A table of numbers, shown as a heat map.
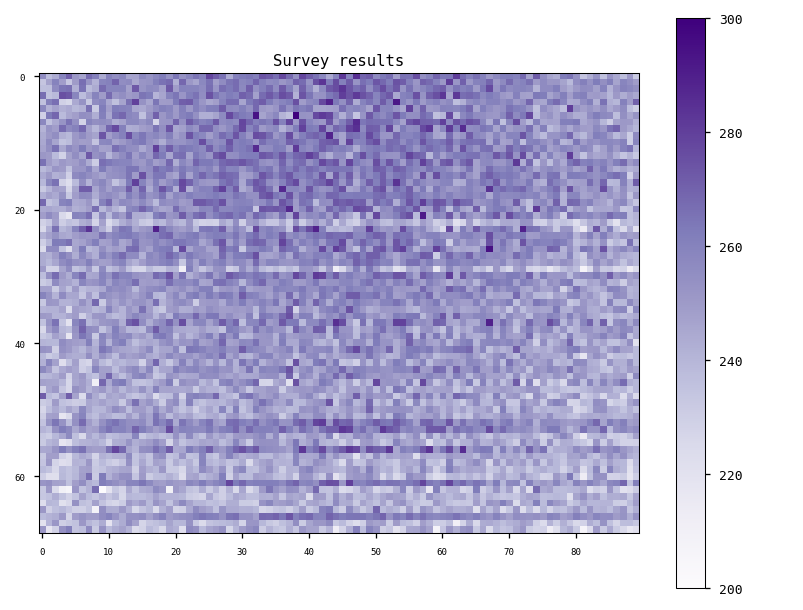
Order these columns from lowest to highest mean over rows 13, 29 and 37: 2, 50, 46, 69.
2, 69, 46, 50
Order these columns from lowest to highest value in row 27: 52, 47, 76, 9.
76, 52, 9, 47
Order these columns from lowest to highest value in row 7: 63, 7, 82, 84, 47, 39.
84, 82, 7, 63, 39, 47
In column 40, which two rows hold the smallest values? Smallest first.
63, 65
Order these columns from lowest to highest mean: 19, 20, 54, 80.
80, 20, 19, 54
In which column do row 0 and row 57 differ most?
47
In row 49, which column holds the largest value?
43
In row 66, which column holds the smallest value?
4
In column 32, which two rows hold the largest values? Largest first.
6, 11
